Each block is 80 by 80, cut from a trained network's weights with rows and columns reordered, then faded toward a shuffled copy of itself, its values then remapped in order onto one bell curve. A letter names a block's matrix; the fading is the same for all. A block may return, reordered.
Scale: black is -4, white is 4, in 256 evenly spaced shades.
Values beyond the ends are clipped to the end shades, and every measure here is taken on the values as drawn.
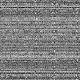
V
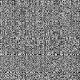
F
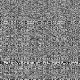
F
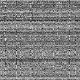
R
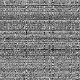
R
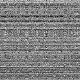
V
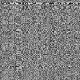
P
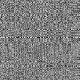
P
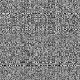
F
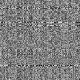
F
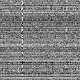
V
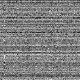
V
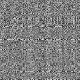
F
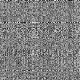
F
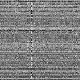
V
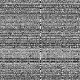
V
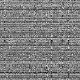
R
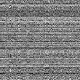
V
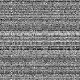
V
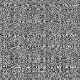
F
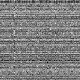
V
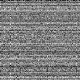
V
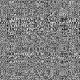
P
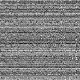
V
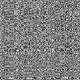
P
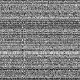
V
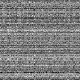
V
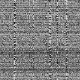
R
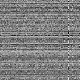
V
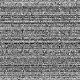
V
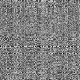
F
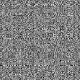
F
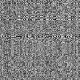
F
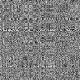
P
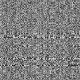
F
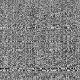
F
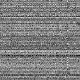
V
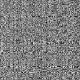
F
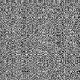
P
